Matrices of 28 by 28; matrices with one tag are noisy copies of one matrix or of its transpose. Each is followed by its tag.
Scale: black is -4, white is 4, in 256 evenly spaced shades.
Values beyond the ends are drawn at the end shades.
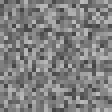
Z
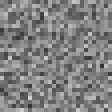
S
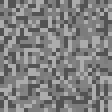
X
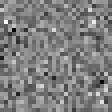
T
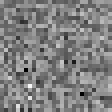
Z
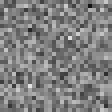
Z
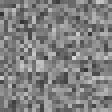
Z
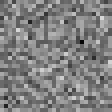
X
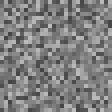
X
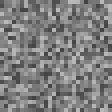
S
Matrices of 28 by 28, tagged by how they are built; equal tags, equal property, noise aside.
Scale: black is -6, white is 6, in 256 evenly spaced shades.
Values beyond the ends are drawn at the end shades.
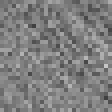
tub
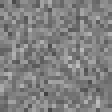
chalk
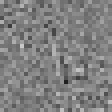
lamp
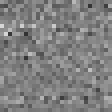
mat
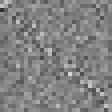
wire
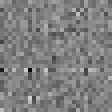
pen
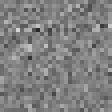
mat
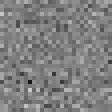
mat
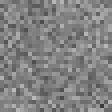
tub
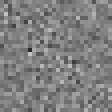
lamp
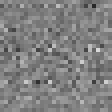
mat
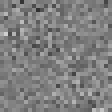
lamp
